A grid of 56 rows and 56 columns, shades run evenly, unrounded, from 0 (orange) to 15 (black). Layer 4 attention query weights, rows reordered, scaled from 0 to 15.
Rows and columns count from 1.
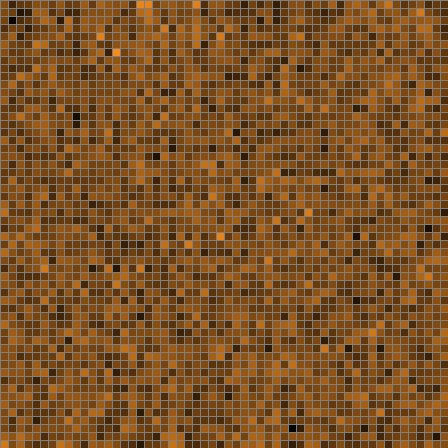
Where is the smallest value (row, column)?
7, 15
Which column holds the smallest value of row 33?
34
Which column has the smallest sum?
47
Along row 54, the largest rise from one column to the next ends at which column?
37
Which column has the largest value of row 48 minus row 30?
28
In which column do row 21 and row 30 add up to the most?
45
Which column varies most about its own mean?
18
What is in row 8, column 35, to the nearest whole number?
10
